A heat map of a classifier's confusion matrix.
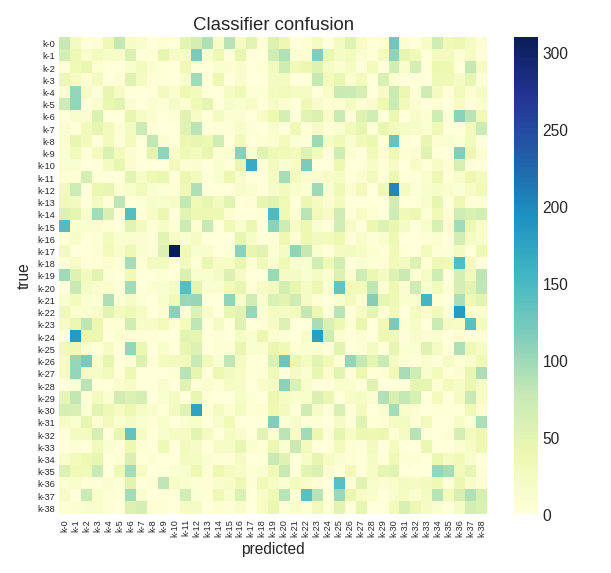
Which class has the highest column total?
k-30
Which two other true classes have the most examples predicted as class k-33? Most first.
k-21, k-4
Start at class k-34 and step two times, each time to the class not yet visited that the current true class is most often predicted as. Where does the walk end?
k-0
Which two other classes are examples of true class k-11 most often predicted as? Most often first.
k-20, k-2
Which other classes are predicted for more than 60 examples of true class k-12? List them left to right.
k-1, k-23, k-30
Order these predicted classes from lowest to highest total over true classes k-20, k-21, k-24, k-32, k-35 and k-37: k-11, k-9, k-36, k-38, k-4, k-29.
k-9, k-4, k-29, k-38, k-36, k-11
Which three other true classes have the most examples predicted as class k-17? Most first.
k-10, k-22, k-21
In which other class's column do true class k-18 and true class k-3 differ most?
k-36
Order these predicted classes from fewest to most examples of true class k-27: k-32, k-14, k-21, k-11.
k-21, k-14, k-32, k-11
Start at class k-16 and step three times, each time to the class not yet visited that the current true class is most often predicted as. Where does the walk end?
k-6
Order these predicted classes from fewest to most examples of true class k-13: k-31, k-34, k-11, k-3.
k-31, k-3, k-34, k-11
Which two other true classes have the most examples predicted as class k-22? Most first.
k-37, k-10
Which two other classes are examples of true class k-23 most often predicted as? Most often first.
k-37, k-30
